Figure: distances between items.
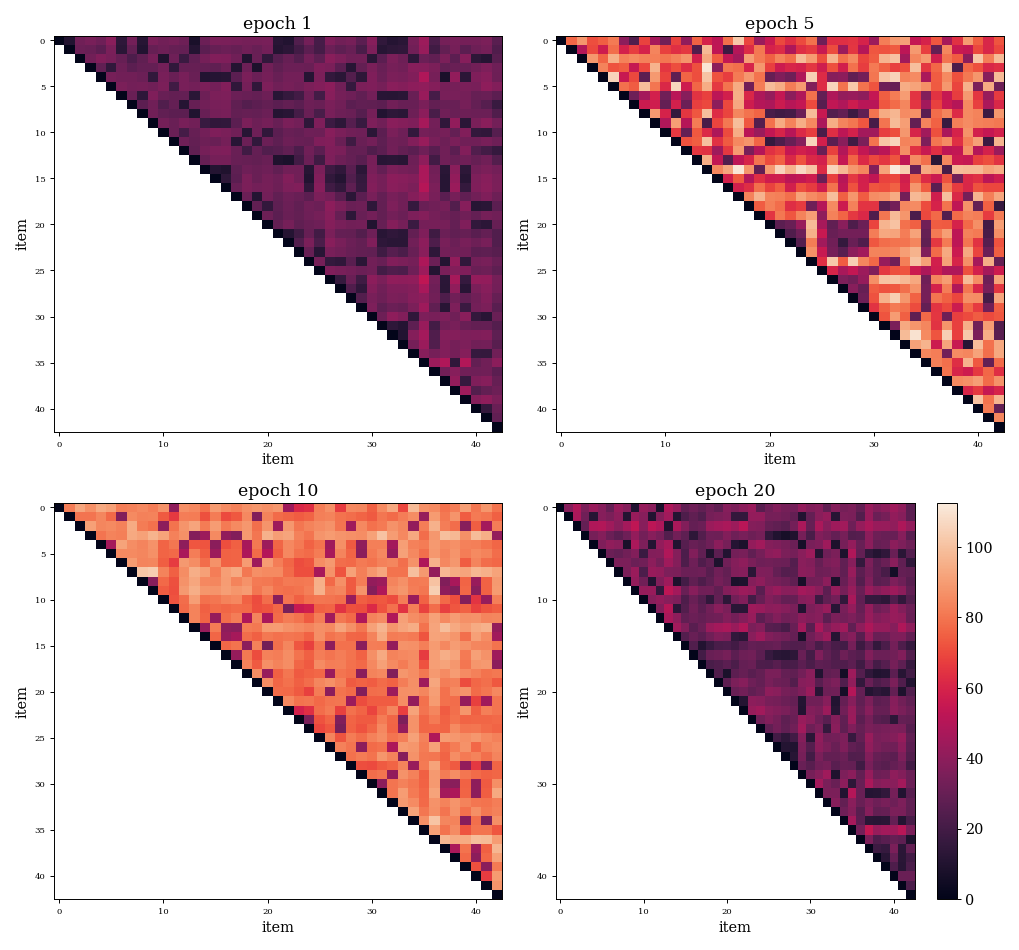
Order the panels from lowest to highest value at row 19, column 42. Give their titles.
epoch 20, epoch 1, epoch 10, epoch 5
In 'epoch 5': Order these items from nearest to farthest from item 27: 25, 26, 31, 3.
26, 25, 3, 31
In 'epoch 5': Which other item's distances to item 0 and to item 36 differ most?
13
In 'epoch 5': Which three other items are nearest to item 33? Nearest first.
39, 17, 2
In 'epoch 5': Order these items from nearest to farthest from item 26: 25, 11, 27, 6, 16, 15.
11, 27, 6, 25, 15, 16
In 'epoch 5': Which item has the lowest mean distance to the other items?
25
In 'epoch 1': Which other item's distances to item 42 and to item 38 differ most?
35
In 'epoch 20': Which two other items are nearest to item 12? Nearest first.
0, 9
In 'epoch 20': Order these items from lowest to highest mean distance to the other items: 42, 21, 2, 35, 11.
42, 21, 11, 35, 2
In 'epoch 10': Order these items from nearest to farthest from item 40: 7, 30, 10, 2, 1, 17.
30, 10, 2, 1, 17, 7
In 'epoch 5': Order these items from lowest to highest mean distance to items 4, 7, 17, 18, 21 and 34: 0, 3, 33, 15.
15, 0, 3, 33
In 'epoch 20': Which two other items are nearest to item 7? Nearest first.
40, 23
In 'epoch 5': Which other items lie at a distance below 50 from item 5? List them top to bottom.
18, 24, 31, 32, 40, 42
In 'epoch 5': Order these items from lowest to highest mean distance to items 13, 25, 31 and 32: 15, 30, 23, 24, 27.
24, 15, 27, 30, 23
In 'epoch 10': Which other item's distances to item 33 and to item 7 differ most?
36
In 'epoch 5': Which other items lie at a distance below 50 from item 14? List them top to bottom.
9, 19, 30, 34, 37
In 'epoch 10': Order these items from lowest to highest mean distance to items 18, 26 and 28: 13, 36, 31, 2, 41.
41, 2, 31, 13, 36
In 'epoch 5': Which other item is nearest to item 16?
1
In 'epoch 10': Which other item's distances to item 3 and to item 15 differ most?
20
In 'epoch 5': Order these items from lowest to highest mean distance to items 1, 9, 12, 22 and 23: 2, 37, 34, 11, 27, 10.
27, 10, 11, 37, 34, 2
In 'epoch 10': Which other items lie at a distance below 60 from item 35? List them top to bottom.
1, 6, 19
